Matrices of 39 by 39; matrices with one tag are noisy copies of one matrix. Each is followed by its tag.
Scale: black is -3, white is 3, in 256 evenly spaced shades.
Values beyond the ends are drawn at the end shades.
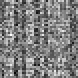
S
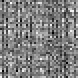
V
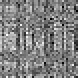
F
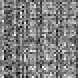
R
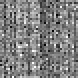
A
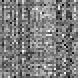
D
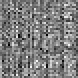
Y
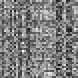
D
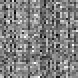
A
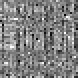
F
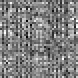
V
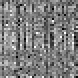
F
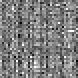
Y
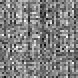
A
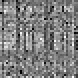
F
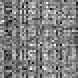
R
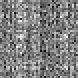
A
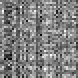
R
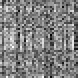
F
